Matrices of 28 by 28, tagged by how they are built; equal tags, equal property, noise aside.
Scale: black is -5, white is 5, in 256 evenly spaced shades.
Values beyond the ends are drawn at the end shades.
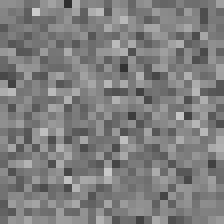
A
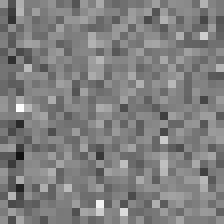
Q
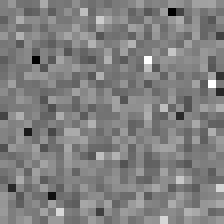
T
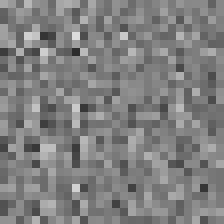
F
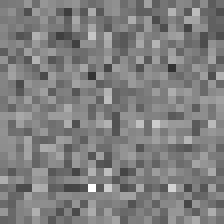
F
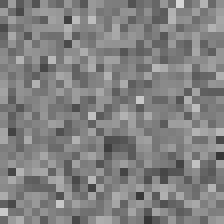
A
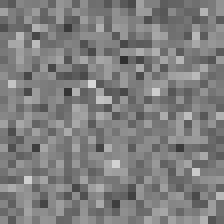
A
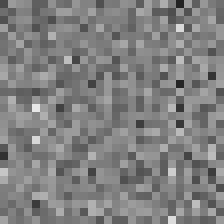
F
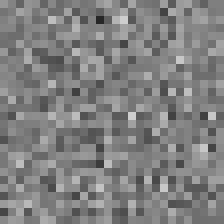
F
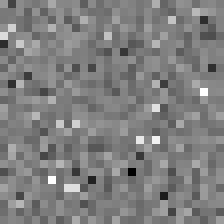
T
